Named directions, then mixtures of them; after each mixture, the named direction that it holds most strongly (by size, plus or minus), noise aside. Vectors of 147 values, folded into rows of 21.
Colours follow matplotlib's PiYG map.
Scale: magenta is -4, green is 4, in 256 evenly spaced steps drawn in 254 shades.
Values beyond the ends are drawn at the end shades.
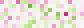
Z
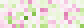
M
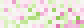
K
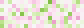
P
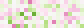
M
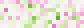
Z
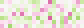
P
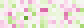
M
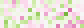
K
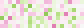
Z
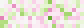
P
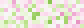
K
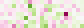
M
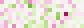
Z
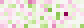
Z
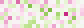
Z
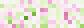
M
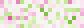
Z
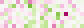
Z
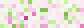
M
